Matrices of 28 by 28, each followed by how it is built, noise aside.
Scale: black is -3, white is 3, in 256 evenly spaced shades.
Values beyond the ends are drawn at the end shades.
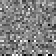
uneven rows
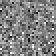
uneven columns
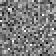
noise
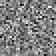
noise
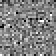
uneven rows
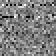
uneven rows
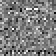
uneven rows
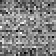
blocks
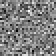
noise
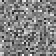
noise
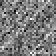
Hankel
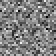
repeating columns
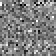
uneven rows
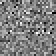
uneven rows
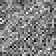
Hankel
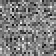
blocks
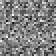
repeating columns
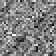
Hankel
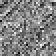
Hankel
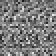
repeating columns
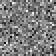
noise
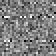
uneven rows
